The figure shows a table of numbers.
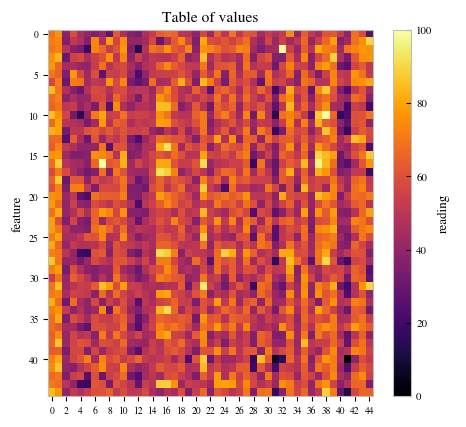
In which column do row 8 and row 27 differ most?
24
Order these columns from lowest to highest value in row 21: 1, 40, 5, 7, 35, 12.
12, 5, 40, 7, 35, 1
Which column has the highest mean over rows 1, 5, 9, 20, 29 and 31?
1
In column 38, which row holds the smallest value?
19
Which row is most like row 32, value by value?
37
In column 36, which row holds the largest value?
6
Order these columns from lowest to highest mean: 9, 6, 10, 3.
3, 6, 9, 10
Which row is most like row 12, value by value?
44
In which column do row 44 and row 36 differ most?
41
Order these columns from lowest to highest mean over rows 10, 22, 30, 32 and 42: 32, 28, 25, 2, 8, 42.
28, 2, 32, 8, 42, 25
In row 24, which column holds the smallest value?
31
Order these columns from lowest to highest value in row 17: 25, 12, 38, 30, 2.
12, 30, 2, 25, 38
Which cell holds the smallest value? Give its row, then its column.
40, 41
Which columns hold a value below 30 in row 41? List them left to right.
28, 31, 41
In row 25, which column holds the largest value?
21
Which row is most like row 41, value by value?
25
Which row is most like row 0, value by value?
29
